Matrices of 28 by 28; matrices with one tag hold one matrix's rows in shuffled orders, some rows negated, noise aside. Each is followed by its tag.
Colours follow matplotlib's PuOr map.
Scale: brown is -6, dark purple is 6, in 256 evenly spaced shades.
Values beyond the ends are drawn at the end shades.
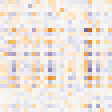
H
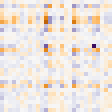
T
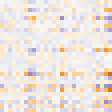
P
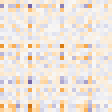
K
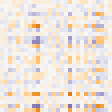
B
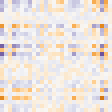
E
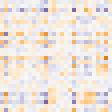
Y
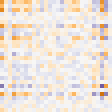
E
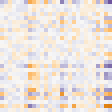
P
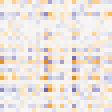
T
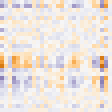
E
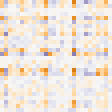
Y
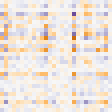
Y
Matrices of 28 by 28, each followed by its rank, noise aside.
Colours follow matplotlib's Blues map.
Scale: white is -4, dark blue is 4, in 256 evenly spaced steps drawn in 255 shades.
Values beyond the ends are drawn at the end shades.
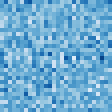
eight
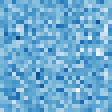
eight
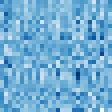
four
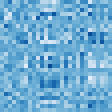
four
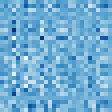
three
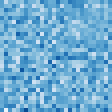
eight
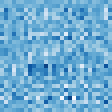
four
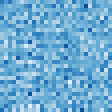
eight
